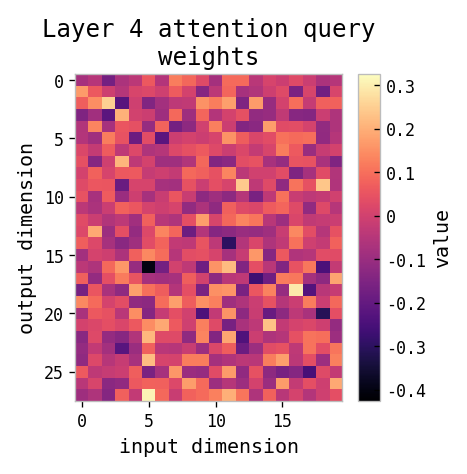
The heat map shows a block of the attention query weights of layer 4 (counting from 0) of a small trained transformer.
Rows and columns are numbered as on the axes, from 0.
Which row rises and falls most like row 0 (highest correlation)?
27
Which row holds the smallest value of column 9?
20
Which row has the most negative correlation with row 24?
25
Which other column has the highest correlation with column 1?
6
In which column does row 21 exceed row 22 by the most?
14
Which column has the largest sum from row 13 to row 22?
16
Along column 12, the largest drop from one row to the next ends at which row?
10
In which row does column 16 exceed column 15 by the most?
18
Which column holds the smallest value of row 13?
8
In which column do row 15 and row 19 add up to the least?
11
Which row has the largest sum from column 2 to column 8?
21
